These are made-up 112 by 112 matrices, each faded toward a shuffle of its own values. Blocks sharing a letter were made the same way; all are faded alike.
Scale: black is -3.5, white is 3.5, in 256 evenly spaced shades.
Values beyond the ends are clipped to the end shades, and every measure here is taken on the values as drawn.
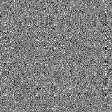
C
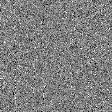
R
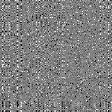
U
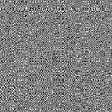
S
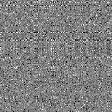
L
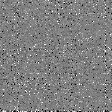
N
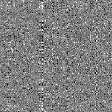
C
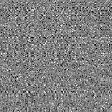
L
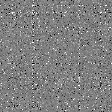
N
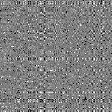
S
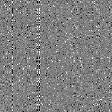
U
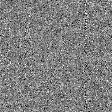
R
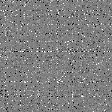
N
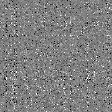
N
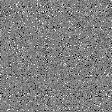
N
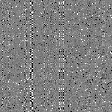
U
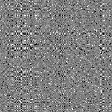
S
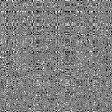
S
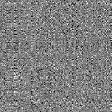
C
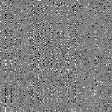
U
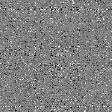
N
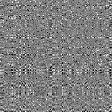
S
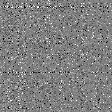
N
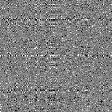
L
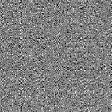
C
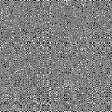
S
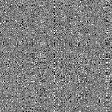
C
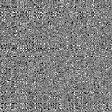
L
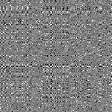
S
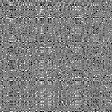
S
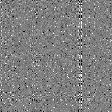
U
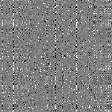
U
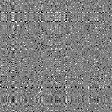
S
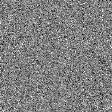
R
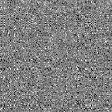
C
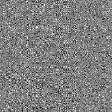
C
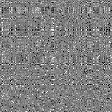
S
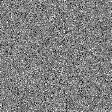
R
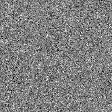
R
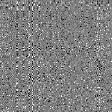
U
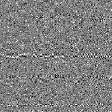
L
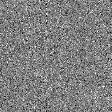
R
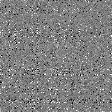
N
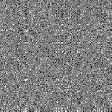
C
